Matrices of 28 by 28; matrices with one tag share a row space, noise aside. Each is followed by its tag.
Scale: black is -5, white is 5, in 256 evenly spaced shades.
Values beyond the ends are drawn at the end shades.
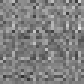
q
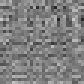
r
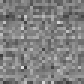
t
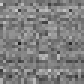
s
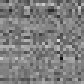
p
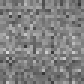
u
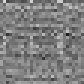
t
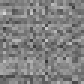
r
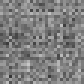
p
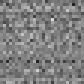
u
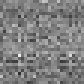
s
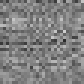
r
